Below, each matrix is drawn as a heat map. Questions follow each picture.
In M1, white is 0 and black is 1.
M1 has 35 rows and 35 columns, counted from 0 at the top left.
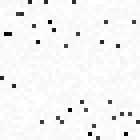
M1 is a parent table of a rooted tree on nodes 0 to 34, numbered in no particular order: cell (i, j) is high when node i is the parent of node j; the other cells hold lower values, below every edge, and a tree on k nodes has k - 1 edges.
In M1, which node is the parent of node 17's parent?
25
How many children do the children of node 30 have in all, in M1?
3
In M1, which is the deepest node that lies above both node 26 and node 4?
3
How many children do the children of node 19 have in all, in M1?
3
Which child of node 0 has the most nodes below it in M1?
11
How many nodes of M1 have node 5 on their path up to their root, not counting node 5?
6
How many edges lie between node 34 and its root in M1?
8
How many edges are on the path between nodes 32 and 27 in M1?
5
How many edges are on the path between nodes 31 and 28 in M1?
9
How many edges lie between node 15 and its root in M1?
8
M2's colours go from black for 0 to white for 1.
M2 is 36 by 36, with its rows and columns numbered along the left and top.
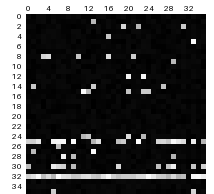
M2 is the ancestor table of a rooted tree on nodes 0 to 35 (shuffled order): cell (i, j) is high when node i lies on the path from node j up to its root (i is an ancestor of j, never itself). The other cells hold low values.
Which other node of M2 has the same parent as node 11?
12
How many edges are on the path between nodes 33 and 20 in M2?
9
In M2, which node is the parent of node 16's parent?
8
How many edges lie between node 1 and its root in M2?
4
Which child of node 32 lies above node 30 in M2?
25
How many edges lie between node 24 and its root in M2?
2
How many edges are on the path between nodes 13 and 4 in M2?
7
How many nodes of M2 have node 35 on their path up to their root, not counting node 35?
2
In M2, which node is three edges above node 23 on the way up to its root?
15
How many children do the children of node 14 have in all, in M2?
1
